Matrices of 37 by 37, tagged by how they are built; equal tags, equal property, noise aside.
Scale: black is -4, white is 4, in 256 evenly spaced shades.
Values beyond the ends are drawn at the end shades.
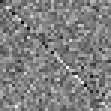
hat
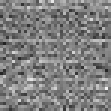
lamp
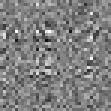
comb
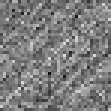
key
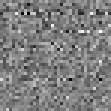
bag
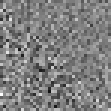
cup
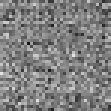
lamp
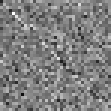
hat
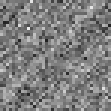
key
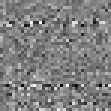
bag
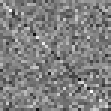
hat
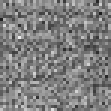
lamp
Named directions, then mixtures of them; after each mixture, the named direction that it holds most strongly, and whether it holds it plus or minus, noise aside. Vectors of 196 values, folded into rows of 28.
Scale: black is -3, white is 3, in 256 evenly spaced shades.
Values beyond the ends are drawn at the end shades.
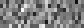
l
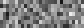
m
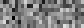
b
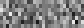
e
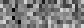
b, plus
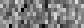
l, minus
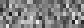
e, minus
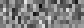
b, plus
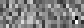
e, minus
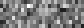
b, minus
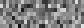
l, minus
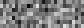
b, plus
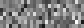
l, minus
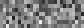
b, plus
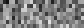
b, plus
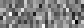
e, plus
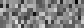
l, plus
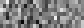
e, plus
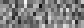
b, plus
